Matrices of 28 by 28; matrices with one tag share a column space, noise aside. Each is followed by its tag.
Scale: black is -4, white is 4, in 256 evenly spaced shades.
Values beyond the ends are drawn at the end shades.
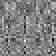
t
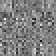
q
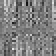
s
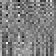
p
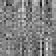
s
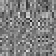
q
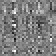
t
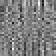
s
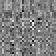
q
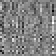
t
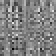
s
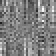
s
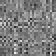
q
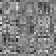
t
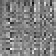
s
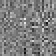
q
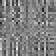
s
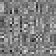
t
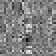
t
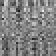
s
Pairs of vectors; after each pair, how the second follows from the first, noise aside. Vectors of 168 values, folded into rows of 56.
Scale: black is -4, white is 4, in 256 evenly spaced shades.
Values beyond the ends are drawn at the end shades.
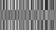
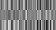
reversed, negated.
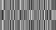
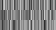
sign-scrambled.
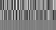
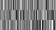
shuffled.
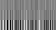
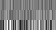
sign-scrambled.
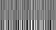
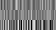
sign-scrambled.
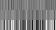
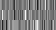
shuffled.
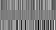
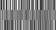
reversed, negated.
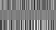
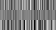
sign-scrambled.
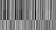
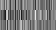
sign-scrambled.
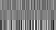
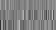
wrapped around, negated, shrunk.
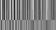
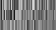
sign-scrambled.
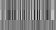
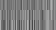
wrapped around, shrunk.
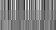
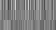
shrunk.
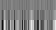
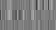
wrapped around, shrunk.
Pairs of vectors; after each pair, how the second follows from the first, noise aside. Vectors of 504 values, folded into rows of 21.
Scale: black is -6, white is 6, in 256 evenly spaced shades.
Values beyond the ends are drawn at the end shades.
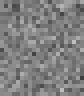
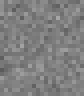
wrapped around, negated, shrunk.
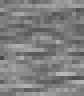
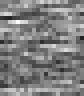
reversed, scaled up.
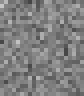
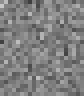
copied.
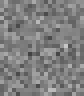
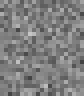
wrapped around.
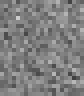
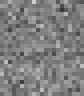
shuffled.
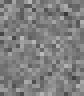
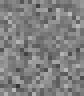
wrapped around.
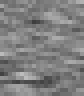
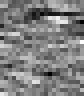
reversed, scaled up.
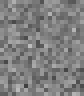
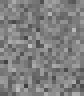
copied.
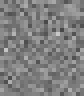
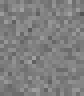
wrapped around, negated, shrunk.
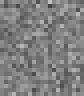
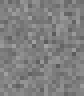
wrapped around, negated, shrunk.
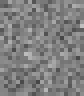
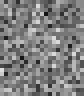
reversed, scaled up.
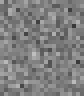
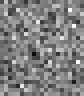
negated, scaled up.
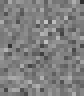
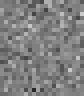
wrapped around, negated.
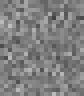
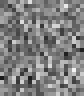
reversed, scaled up.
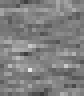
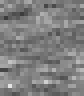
wrapped around.
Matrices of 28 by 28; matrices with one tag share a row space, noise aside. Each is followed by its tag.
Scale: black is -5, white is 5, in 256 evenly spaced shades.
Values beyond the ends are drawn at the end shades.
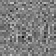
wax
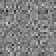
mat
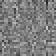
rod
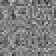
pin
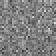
pin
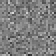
wax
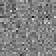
pin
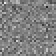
rod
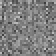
rod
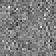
wax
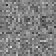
mat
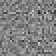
pin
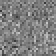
rod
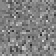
wax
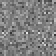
pin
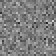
rod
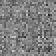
pin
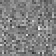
pin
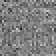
rod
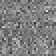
rod
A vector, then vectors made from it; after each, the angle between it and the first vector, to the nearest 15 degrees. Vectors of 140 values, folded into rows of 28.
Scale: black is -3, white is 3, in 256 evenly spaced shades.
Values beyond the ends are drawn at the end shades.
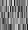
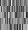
105 degrees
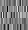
105 degrees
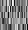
15 degrees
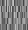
45 degrees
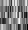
45 degrees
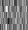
90 degrees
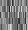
150 degrees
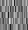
30 degrees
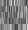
150 degrees
